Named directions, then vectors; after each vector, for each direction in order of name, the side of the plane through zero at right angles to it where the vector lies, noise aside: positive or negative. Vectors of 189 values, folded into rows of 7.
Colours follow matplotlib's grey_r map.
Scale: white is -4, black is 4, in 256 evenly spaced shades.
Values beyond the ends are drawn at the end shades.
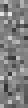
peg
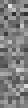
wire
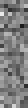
positive, negative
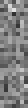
positive, positive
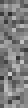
negative, positive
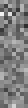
positive, positive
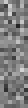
positive, positive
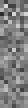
negative, negative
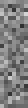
positive, negative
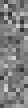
negative, negative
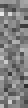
positive, negative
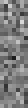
positive, positive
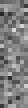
negative, positive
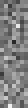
negative, negative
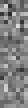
negative, negative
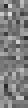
positive, positive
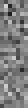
negative, negative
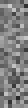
negative, positive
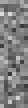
positive, negative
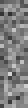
negative, positive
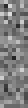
positive, positive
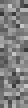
negative, positive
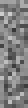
positive, negative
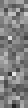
positive, negative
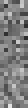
positive, positive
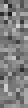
negative, negative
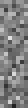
positive, negative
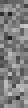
negative, positive
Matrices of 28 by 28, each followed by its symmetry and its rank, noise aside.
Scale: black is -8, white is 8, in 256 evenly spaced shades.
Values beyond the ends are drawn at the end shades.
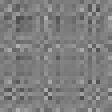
symmetric, rank two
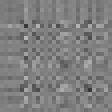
symmetric, rank two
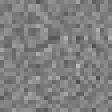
no symmetry, rank four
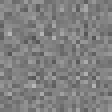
no symmetry, rank three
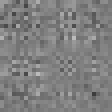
symmetric, rank four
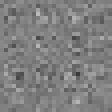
no symmetry, rank four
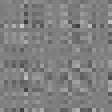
antisymmetric, rank two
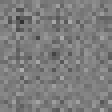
symmetric, rank four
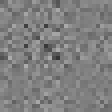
symmetric, rank three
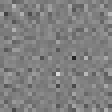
antisymmetric, rank four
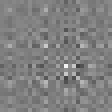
symmetric, rank two
